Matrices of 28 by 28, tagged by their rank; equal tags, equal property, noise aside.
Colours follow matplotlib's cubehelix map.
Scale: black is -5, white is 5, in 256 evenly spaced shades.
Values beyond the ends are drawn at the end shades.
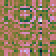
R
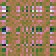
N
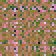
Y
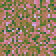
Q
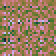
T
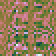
T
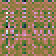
R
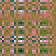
N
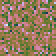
Q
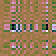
N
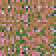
Q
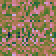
Y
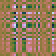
N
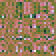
T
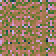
Y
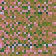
Y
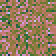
Q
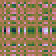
N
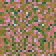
Q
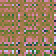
R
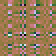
N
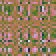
R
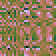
T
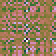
T
